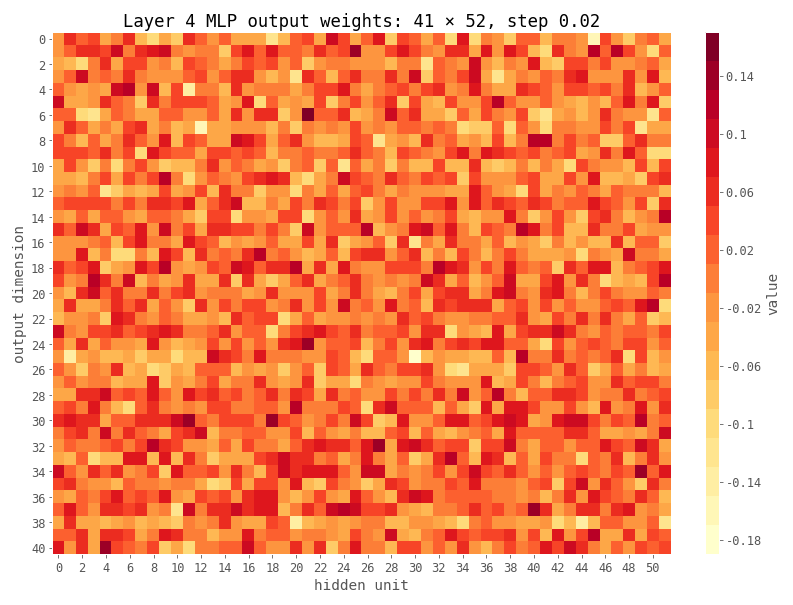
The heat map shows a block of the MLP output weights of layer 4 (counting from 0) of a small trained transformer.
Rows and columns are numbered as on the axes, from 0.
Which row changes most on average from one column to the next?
0
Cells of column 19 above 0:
12
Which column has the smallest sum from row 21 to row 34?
35
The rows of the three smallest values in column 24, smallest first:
10, 16, 17
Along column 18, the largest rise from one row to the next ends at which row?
1
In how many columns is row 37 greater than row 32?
28
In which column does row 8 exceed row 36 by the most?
41
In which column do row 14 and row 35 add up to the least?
21
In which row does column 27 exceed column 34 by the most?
26
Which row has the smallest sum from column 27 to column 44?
38
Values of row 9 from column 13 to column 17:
0.04 0.04 0.02 0.04 0.02
